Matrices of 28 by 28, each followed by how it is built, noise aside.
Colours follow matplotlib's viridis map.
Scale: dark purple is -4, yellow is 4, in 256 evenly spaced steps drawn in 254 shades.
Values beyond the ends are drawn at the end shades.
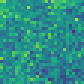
smooth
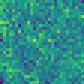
smooth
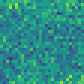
smooth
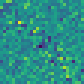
banded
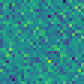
Toeplitz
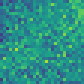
smooth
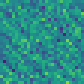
Toeplitz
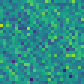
Toeplitz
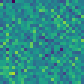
Toeplitz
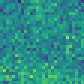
smooth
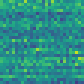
blocks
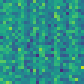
blocks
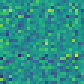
low rank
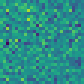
low rank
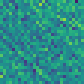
Toeplitz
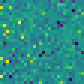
sparse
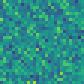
Toeplitz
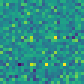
uneven rows
